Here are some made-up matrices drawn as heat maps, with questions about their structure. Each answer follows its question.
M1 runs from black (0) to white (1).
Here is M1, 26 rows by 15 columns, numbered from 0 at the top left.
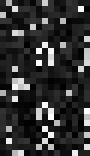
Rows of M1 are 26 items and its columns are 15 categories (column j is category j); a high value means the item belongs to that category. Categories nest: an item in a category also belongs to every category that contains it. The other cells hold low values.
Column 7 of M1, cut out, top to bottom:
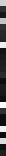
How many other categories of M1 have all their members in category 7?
2
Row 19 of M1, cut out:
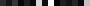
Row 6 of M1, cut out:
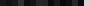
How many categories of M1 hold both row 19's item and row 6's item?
1
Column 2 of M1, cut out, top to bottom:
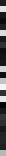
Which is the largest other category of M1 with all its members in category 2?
3
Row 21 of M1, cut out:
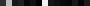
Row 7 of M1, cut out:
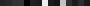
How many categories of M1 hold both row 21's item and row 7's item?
1
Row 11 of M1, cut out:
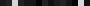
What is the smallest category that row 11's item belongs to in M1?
13
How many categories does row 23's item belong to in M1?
2
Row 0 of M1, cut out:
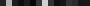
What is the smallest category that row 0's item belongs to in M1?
1
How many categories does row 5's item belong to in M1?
2
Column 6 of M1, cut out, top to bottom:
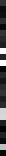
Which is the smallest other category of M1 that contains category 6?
8
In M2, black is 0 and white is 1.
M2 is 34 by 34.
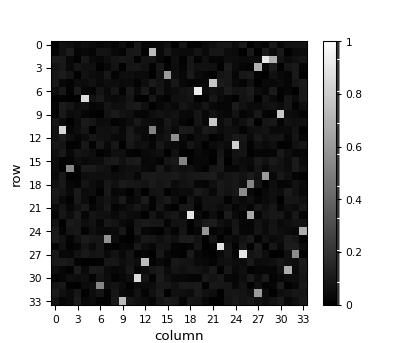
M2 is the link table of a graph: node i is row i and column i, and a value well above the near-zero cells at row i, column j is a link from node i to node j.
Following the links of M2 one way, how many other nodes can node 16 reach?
12
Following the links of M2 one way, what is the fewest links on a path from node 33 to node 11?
3
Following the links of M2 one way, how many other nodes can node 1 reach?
7
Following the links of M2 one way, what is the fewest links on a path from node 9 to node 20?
5
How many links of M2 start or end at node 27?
4
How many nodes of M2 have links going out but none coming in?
3
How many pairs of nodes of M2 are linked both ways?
2
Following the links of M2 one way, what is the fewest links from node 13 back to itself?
6
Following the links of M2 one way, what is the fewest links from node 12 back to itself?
4
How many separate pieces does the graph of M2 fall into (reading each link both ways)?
8
